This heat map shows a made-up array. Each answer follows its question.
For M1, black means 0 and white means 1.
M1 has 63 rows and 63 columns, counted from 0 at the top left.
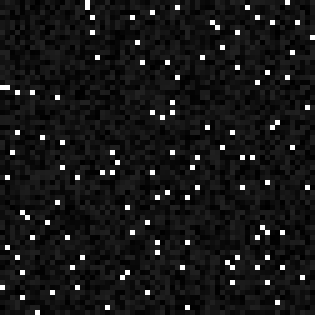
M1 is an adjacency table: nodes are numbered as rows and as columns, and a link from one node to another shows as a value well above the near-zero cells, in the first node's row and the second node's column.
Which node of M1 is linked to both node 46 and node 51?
node 53
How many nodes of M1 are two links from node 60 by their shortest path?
1
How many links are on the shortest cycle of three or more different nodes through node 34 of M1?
3
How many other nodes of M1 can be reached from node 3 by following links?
12
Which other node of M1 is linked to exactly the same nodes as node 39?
node 48
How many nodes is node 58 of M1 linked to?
2
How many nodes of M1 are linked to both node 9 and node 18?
0
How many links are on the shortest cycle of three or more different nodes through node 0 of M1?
6
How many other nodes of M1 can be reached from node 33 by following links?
3
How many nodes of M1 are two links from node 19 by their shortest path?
1
